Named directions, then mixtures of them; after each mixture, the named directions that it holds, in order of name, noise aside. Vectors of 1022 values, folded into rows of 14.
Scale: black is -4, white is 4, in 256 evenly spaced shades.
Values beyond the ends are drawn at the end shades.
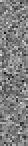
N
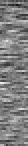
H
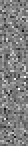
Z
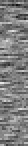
H.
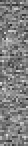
H, N.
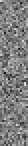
N, Z.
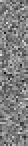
N.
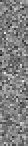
N.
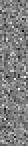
Z.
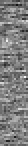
H, Z.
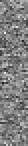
H, N.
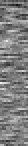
H.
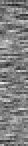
H.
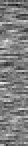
H.
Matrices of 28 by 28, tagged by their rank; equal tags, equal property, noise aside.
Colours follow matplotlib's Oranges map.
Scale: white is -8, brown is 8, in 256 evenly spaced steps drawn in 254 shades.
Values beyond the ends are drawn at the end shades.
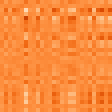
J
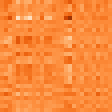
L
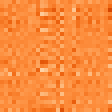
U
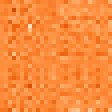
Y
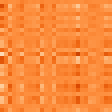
J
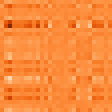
J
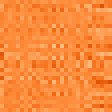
U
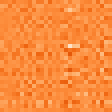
Y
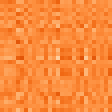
L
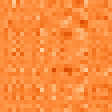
Y
